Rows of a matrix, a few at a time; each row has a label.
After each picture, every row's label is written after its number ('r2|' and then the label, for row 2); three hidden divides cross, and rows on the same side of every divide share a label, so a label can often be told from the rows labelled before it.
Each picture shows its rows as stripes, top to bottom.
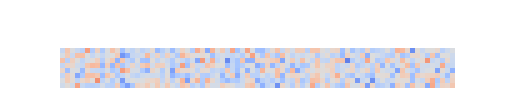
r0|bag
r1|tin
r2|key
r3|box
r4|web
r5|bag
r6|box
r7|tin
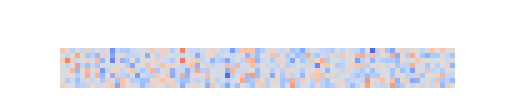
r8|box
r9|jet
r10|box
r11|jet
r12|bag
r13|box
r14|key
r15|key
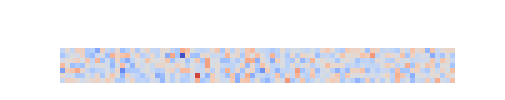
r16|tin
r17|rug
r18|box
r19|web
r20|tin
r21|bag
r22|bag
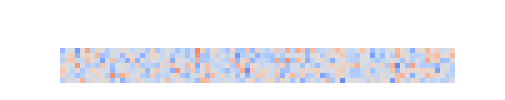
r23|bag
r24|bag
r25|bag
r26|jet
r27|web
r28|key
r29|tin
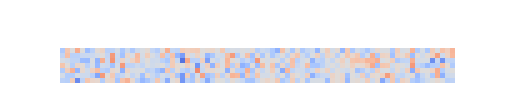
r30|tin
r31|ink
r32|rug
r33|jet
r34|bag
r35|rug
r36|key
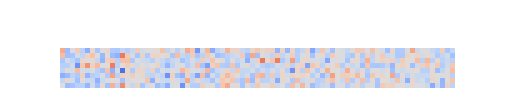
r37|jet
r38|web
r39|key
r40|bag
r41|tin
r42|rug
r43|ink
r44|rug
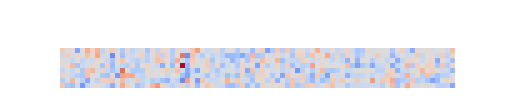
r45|bag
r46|box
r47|web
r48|box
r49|web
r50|key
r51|rug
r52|web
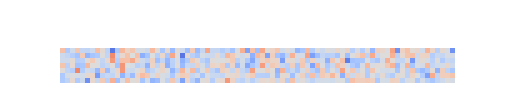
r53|web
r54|rug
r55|key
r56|key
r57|jet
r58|tin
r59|rug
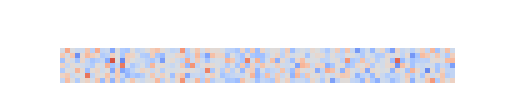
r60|box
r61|bag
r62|ink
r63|web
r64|tin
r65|box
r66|box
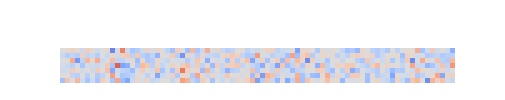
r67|web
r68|rug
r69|bag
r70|tin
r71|box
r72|ink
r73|tin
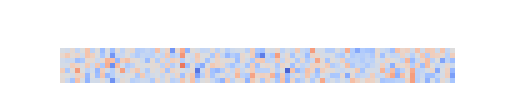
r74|box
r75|box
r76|key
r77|box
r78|jet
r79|jet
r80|jet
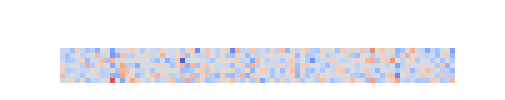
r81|jet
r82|web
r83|rug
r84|web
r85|key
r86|web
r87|ink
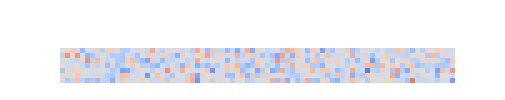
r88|bag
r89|tin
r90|bag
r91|rug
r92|tin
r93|web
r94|jet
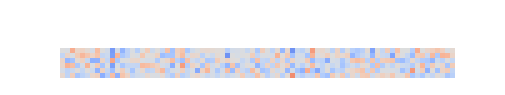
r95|box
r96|box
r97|rug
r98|box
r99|jet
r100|key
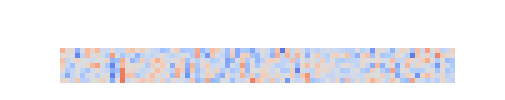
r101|bag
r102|bag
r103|web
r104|web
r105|web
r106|web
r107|jet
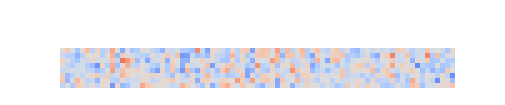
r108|bag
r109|key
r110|key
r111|rug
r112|rug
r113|web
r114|jet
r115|tin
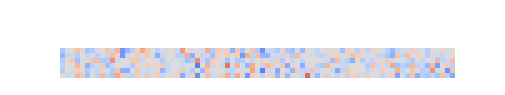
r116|tin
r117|ink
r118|bag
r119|jet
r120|tin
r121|jet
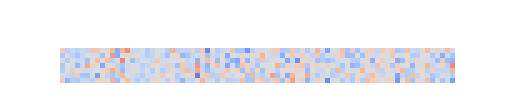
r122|key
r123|key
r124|web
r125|bag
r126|ink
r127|jet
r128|key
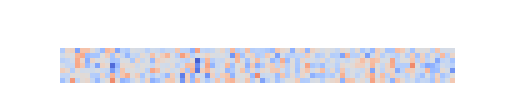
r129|bag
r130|tin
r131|jet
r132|jet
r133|web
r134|rug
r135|ink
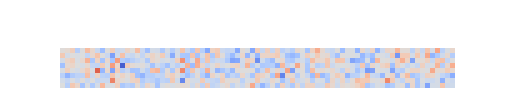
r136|bag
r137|web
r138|box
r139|ink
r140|box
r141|key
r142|rug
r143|tin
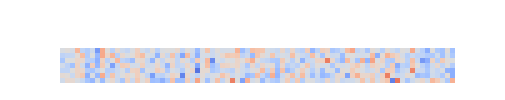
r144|jet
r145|rug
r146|tin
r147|jet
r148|jet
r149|rug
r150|ink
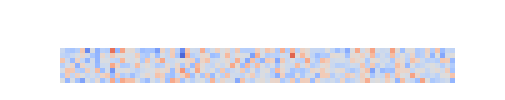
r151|rug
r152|rug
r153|jet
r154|ink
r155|box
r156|tin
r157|key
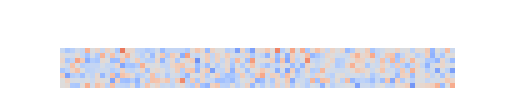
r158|key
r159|rug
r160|jet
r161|tin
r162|jet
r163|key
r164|box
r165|bag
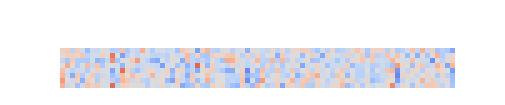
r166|jet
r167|ink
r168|rug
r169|bag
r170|web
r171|web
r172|web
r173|key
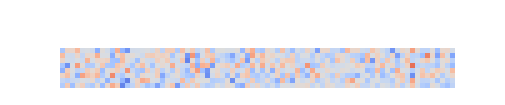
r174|tin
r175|web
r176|web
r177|jet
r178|bag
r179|bag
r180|tin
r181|ink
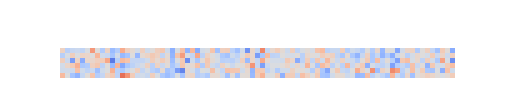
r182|web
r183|box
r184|web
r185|tin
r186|rug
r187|key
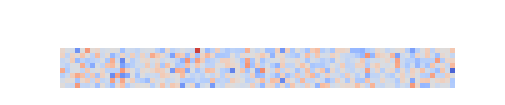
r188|bag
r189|web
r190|ink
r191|ink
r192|web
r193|tin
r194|key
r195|jet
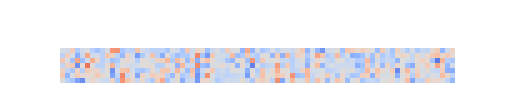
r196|ink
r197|bag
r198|web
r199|bag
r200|web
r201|web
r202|key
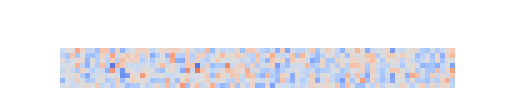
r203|tin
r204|rug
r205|rug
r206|jet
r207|ink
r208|tin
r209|tin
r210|box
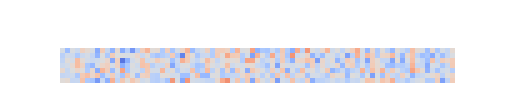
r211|tin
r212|rug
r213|tin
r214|tin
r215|jet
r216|bag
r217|rug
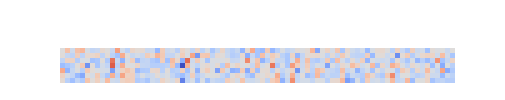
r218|tin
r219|web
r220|ink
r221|rug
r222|web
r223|key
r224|key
